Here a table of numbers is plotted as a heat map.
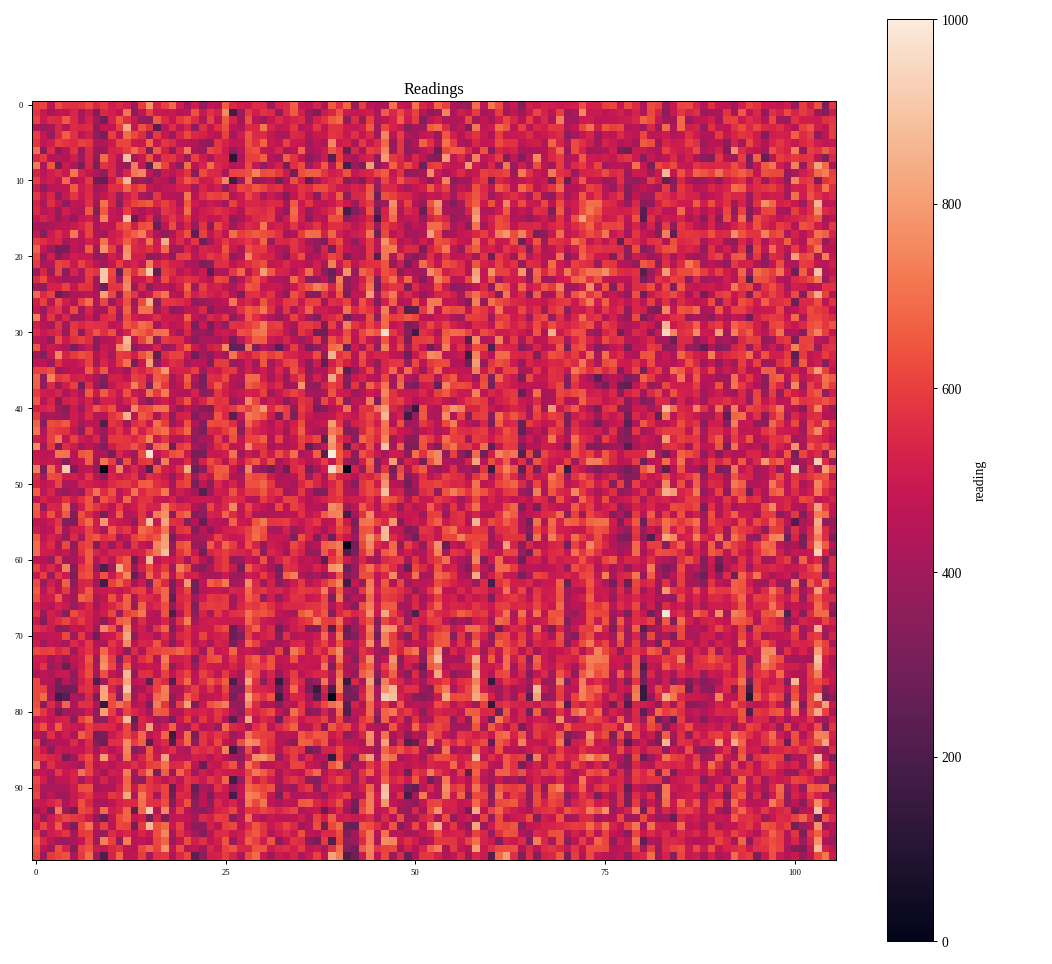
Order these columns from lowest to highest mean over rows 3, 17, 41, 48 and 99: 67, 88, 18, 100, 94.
88, 18, 67, 94, 100
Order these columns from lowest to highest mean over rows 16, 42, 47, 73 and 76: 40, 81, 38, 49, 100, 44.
49, 81, 100, 38, 40, 44
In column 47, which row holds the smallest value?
48
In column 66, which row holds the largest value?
77
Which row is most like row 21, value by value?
5
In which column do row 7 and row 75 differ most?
53
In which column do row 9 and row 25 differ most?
9
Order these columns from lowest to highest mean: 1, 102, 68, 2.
1, 2, 68, 102
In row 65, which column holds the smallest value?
18
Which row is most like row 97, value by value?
69
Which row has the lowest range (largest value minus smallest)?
52
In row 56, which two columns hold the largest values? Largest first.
46, 103
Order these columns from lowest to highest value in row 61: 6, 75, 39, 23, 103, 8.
8, 23, 75, 6, 103, 39
